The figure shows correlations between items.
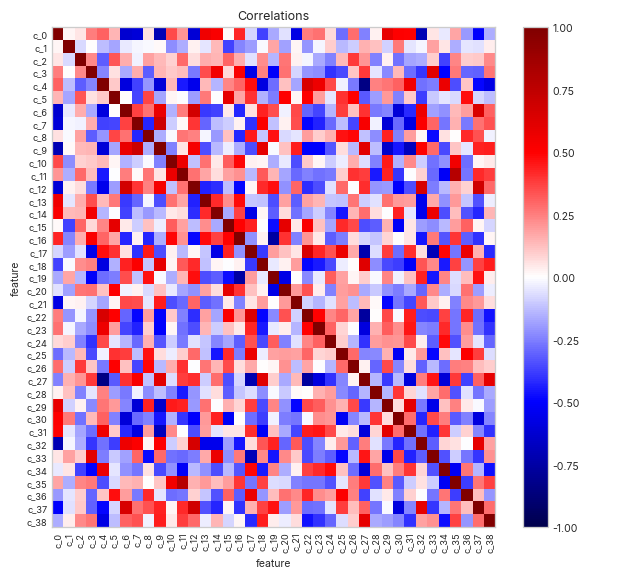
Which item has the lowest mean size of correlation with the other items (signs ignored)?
c_1
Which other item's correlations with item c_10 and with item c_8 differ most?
c_16
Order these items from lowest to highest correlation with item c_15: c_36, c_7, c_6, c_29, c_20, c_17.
c_7, c_6, c_29, c_36, c_17, c_20
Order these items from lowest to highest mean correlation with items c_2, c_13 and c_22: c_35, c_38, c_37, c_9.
c_9, c_37, c_38, c_35
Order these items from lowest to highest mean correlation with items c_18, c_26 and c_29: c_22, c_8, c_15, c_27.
c_22, c_27, c_15, c_8
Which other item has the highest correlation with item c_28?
c_30
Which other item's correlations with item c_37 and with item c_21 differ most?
c_11
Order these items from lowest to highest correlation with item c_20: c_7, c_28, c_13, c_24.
c_24, c_28, c_7, c_13
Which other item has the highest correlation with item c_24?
c_34
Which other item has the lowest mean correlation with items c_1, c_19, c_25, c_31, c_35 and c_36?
c_33
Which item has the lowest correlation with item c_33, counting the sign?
c_17
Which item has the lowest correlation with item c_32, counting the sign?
c_0
